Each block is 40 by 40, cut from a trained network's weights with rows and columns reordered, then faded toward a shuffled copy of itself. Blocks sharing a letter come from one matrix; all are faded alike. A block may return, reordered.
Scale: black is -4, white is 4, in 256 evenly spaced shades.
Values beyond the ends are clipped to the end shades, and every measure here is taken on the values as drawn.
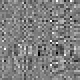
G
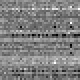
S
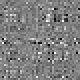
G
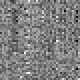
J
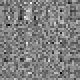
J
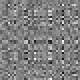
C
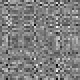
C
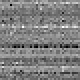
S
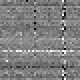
S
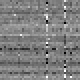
S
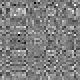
G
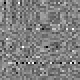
J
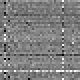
S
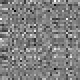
G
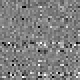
G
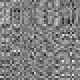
C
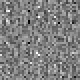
J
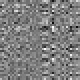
C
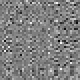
G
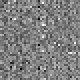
J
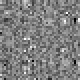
J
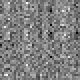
J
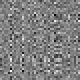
C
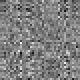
C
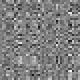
C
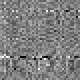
J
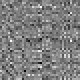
G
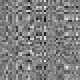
C
